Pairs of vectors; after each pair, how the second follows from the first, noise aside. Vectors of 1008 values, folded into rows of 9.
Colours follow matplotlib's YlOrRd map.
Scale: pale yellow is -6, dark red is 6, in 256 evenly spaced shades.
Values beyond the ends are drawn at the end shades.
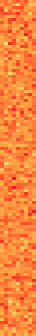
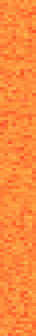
reversed, shrunk.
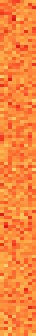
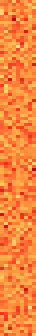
sign-scrambled.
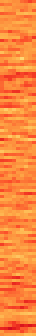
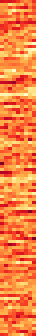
wrapped around, negated, scaled up.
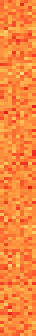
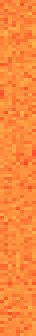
shrunk.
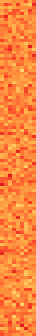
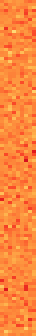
reversed, partly zeroed.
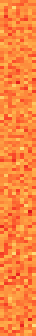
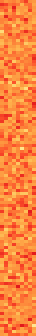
sign-scrambled.
